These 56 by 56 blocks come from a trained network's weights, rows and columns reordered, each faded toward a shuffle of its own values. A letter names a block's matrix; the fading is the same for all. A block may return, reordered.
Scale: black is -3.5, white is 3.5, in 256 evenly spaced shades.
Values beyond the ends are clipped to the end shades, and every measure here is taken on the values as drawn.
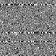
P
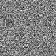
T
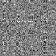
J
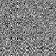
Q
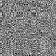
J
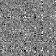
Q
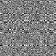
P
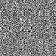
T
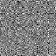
Q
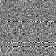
P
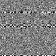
P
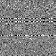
P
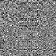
Q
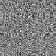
Q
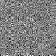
J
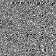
Q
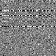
P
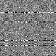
P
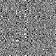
Q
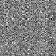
T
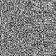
T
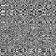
P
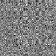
J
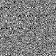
J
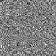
J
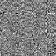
J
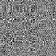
J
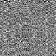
J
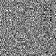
T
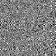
Q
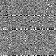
P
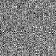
T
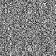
T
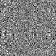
T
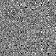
Q
